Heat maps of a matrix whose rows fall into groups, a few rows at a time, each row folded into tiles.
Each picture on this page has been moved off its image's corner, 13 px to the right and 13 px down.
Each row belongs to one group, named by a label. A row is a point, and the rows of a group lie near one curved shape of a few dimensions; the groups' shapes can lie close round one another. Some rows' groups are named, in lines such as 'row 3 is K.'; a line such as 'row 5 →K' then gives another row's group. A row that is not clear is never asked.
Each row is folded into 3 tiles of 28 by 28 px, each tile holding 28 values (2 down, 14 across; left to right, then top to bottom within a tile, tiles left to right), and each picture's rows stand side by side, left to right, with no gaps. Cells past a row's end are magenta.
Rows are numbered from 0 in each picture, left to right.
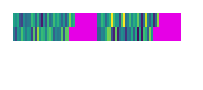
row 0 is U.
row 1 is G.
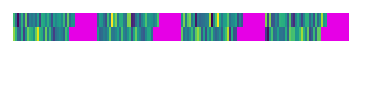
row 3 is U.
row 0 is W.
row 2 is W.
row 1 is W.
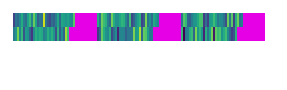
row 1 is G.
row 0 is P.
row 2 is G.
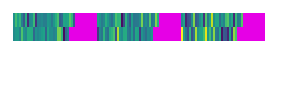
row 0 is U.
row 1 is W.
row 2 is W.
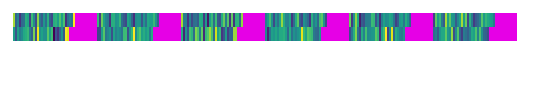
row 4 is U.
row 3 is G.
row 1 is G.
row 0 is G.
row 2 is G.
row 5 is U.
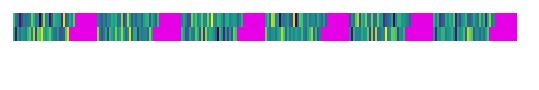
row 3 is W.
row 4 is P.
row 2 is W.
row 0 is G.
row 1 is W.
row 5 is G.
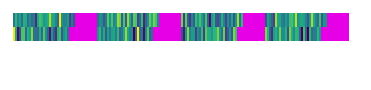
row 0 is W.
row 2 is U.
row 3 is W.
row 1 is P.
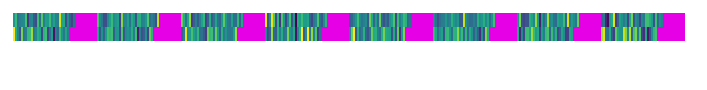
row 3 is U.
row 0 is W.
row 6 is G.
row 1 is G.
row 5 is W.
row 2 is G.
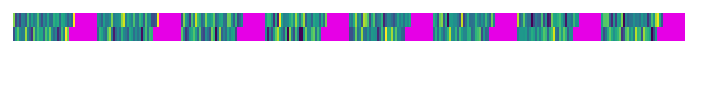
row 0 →G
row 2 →W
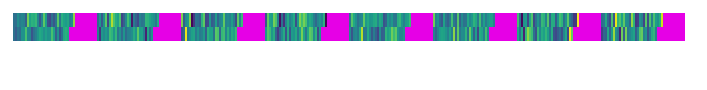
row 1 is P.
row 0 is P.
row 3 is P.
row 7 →W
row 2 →G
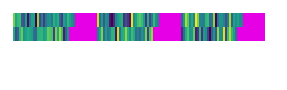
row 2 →G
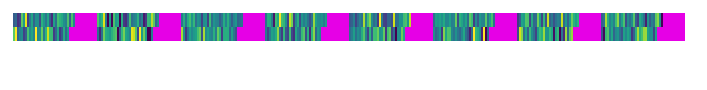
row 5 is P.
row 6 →P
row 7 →G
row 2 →W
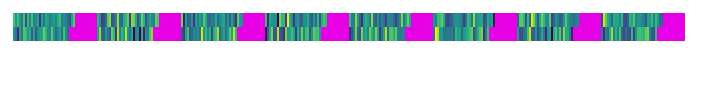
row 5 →P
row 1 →W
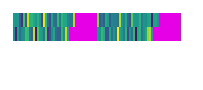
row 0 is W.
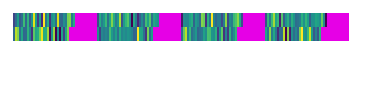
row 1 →P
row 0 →P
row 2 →P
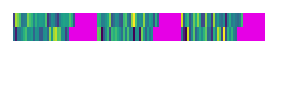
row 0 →G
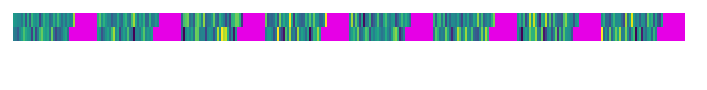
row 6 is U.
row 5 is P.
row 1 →W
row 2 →G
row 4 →U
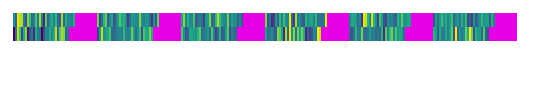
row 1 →G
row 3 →G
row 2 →W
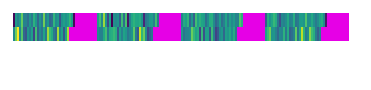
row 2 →W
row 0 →P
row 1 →U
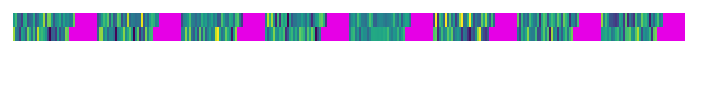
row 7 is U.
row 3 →U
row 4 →P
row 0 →W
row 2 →P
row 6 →G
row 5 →U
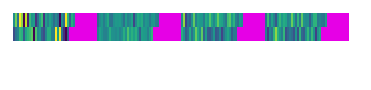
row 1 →P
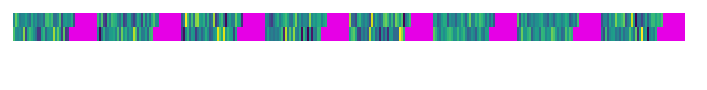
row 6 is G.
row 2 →G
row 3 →W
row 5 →W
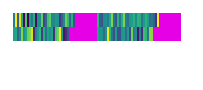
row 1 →G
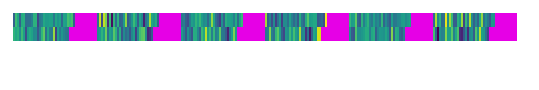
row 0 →P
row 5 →U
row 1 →U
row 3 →G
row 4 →U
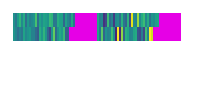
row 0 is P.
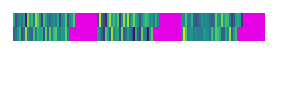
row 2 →P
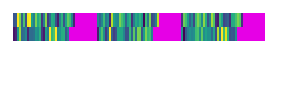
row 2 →G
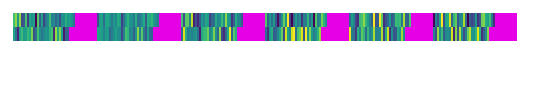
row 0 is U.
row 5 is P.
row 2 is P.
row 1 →P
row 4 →W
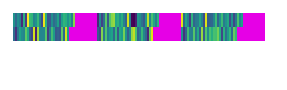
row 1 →P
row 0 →W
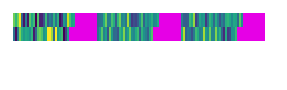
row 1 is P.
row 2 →W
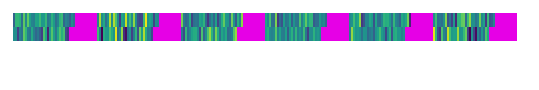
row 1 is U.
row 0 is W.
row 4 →P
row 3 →P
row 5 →W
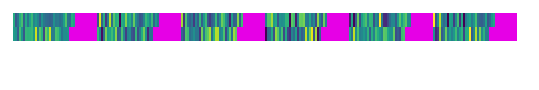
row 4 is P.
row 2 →U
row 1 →U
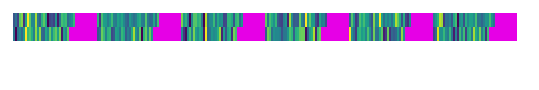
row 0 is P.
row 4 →W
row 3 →P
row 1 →G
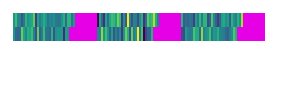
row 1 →P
